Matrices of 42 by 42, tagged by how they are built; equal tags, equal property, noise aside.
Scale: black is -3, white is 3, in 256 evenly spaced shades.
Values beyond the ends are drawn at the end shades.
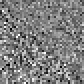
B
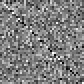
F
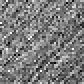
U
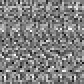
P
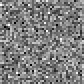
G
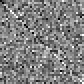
F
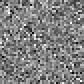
F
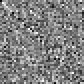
F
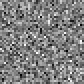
G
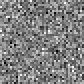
G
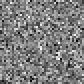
G
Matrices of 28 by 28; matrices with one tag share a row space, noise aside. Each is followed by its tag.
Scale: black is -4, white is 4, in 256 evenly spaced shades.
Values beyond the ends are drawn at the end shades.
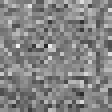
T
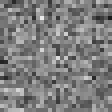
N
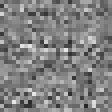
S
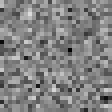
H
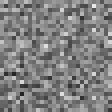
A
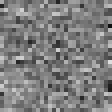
N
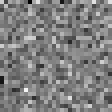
H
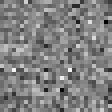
A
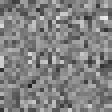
H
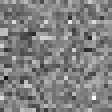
S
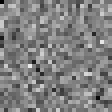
H
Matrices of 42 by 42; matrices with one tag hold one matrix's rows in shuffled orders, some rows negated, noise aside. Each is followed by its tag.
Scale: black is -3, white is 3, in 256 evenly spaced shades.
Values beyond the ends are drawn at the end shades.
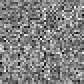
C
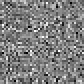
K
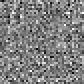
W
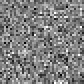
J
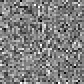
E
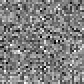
C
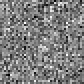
J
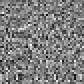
K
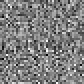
K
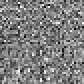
C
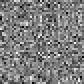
E
